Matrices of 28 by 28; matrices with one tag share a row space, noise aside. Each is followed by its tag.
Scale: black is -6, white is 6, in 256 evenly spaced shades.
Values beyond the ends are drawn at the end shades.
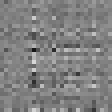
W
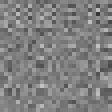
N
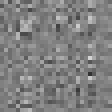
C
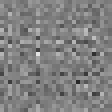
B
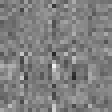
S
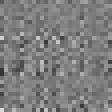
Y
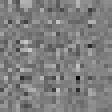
C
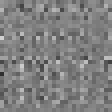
Y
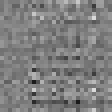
W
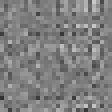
B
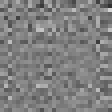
N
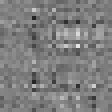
W
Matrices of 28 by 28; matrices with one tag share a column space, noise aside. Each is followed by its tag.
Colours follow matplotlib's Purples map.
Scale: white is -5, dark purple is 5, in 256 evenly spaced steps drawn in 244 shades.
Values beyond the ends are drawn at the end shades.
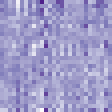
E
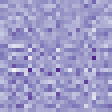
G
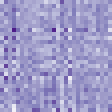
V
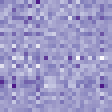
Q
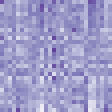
V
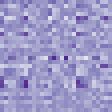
Q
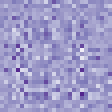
G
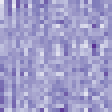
E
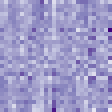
V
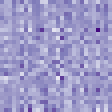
V
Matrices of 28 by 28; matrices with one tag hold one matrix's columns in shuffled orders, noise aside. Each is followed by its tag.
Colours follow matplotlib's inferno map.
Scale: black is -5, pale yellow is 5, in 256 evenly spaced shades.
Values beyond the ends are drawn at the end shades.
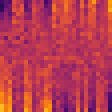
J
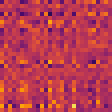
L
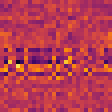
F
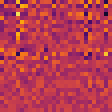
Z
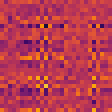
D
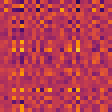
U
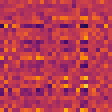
D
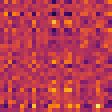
L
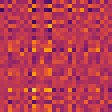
U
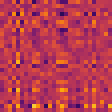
L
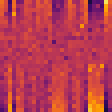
J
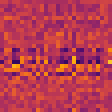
F
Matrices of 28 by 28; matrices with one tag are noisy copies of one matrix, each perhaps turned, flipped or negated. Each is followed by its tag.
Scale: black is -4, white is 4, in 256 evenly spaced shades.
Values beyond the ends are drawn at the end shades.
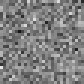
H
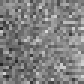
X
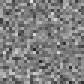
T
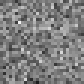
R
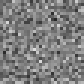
T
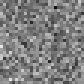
R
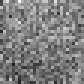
X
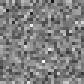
T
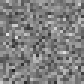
H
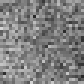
X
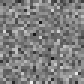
T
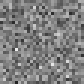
H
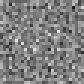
T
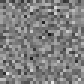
T
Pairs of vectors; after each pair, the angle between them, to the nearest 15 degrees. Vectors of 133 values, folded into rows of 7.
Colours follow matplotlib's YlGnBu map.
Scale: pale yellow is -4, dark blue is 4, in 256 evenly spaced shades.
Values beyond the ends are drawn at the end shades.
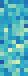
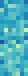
30 degrees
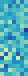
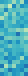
120 degrees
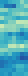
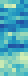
165 degrees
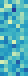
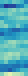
90 degrees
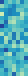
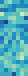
45 degrees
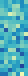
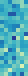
150 degrees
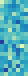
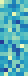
15 degrees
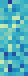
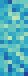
45 degrees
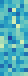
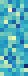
135 degrees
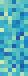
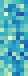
60 degrees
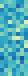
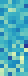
120 degrees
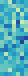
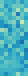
45 degrees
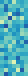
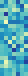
90 degrees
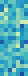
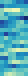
90 degrees
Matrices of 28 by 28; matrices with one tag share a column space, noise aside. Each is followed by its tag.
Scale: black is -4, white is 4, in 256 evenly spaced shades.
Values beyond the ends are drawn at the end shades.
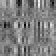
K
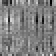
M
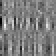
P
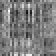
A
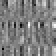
K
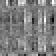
M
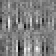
P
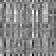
A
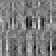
P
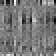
M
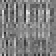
A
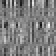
K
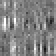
P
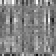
M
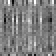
M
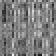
A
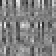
K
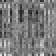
A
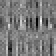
P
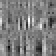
P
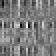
K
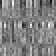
K
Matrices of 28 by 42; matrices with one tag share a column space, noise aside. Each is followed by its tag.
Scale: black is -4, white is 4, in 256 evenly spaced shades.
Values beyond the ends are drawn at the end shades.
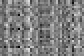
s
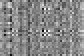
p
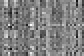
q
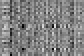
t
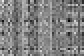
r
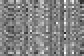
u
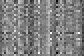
u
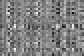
t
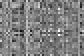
p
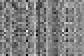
p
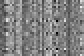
r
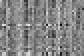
q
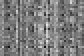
s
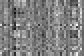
q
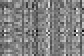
p
